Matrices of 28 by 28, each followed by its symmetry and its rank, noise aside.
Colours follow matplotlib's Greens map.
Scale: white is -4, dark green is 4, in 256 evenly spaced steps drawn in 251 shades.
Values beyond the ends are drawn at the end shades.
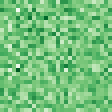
no symmetry, rank six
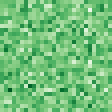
antisymmetric, rank six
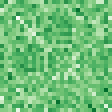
symmetric, rank eight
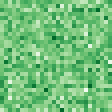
antisymmetric, rank eight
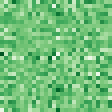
no symmetry, rank six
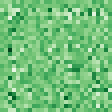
no symmetry, rank six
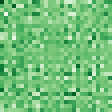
antisymmetric, rank four
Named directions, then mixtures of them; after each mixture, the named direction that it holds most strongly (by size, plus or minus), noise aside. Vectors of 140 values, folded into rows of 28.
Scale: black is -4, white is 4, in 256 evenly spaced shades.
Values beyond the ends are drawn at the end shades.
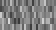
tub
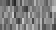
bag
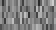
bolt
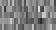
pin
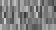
bolt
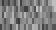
bag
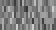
bag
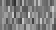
bag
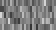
tub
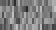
bag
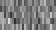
tub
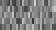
bag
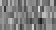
pin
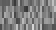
bag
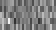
tub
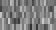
tub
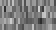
pin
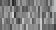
bag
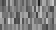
bolt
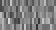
tub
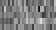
pin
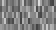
bolt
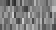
bag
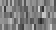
pin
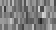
pin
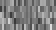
tub
